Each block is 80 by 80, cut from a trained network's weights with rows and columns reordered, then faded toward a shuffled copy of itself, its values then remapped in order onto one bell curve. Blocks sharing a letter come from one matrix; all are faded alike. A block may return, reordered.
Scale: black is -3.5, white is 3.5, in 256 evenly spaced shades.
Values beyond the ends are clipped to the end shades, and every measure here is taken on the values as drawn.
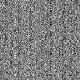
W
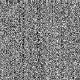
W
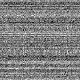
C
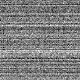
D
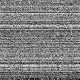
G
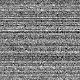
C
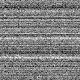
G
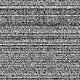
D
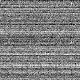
G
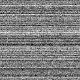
G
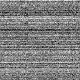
D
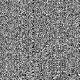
W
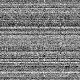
G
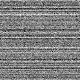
G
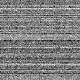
D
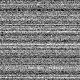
G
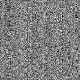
W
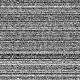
G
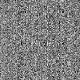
W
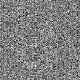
W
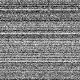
G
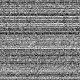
G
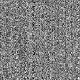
W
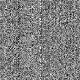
W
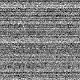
C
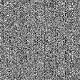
W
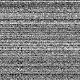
C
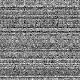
C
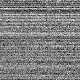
D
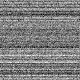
G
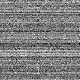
C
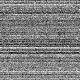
G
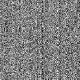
W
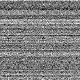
C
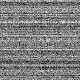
D
